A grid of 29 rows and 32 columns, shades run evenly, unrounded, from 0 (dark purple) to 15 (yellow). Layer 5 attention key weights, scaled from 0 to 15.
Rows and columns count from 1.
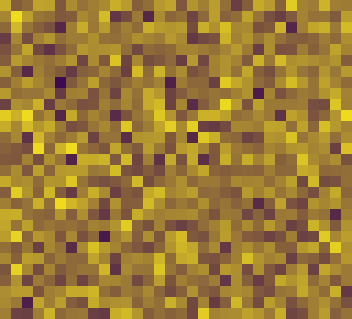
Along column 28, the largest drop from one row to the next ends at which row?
17
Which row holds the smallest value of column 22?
1
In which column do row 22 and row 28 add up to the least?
3
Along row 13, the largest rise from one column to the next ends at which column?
19
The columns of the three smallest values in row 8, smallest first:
6, 16, 20
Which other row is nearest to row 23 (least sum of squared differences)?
5
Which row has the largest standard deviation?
11
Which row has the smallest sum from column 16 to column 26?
9
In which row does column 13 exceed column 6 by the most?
8
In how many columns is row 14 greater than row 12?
13
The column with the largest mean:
2
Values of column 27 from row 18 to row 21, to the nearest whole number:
9 5 8 4
